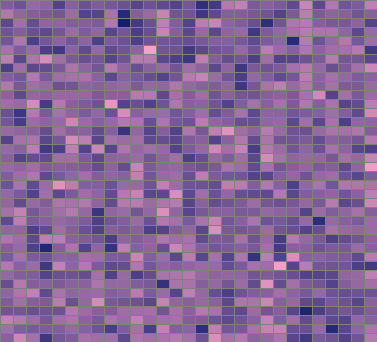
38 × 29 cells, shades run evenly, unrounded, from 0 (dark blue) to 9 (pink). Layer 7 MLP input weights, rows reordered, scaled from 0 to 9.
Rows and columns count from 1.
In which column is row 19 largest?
29
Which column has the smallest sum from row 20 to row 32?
9
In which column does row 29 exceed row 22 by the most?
23
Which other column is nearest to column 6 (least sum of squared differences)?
7
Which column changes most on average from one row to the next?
13
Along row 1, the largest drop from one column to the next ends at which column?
25
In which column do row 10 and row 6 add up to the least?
5
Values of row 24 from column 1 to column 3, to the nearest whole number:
6 7 4
